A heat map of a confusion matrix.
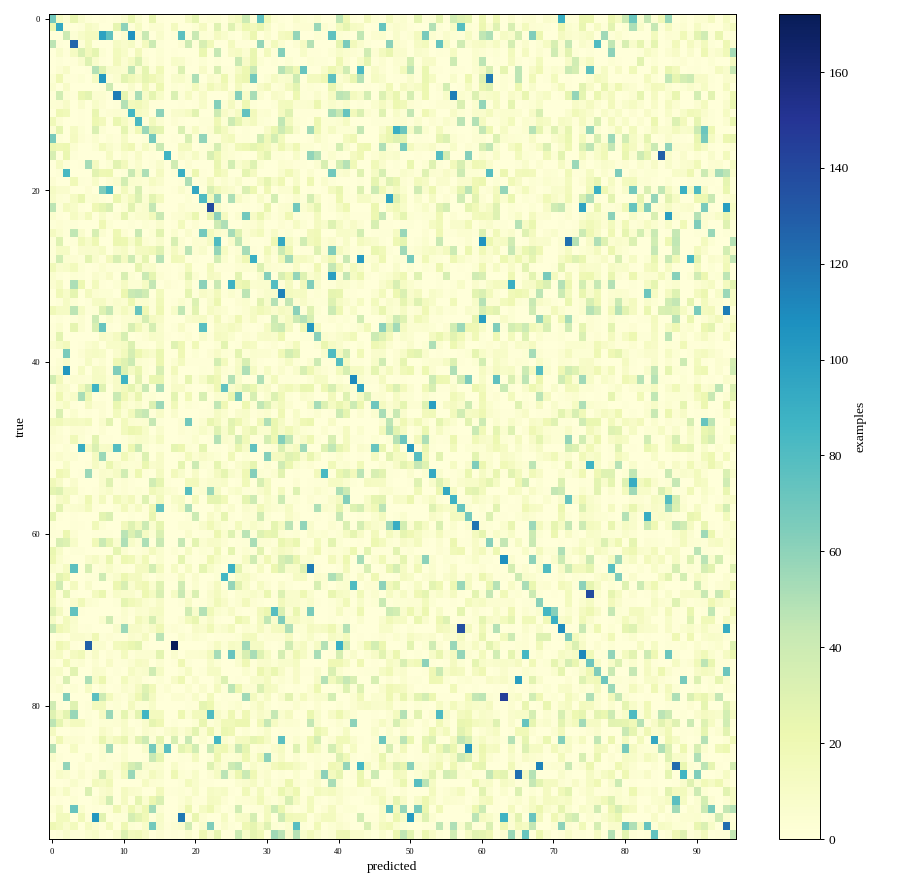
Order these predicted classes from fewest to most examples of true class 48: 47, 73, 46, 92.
73, 46, 92, 47
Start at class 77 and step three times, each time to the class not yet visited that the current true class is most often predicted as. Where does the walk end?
90
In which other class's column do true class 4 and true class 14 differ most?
0
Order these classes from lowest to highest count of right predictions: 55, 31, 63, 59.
31, 55, 63, 59
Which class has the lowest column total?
16
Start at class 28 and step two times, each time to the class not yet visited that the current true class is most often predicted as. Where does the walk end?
6
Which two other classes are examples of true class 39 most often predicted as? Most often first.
2, 67
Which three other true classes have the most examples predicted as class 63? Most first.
79, 93, 20
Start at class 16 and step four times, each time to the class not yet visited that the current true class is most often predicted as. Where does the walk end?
80
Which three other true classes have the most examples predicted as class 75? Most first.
67, 52, 6
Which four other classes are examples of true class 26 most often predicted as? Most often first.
72, 60, 32, 23
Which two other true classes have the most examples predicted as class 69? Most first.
64, 30
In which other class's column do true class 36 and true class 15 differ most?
21
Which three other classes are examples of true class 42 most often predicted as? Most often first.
10, 62, 58
